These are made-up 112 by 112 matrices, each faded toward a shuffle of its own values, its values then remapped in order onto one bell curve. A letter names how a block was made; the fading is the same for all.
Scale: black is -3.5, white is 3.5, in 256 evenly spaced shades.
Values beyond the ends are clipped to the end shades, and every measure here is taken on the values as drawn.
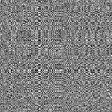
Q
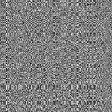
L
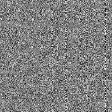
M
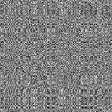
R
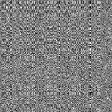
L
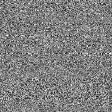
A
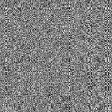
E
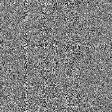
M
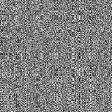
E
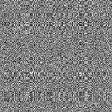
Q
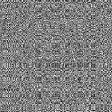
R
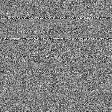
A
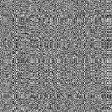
L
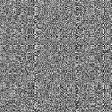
E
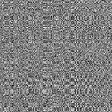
R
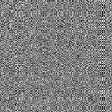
L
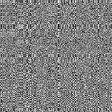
L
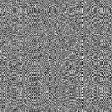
L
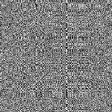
E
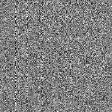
M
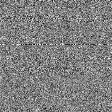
A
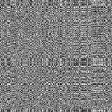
Q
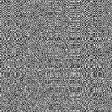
R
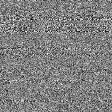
A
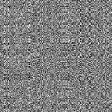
E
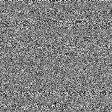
A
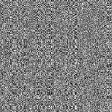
E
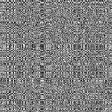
Q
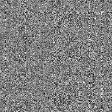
M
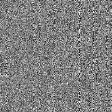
M
